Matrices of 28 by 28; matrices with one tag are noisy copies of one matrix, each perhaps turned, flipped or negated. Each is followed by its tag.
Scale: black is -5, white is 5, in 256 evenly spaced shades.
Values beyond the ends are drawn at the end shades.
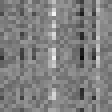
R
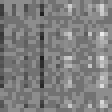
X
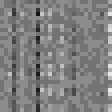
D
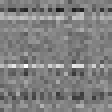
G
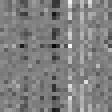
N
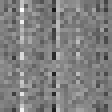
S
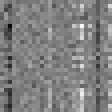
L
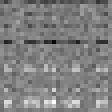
X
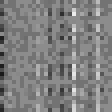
D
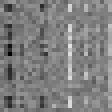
X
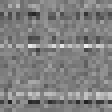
G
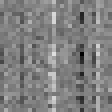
R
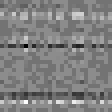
G
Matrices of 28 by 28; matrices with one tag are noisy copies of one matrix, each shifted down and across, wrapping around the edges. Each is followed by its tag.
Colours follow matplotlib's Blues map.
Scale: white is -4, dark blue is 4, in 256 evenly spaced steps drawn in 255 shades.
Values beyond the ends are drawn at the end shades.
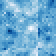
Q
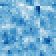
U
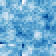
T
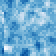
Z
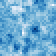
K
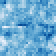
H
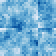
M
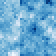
Q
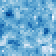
K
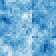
Q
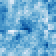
M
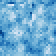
T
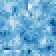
T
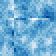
M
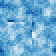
T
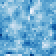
T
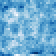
H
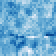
H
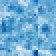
U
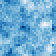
Q
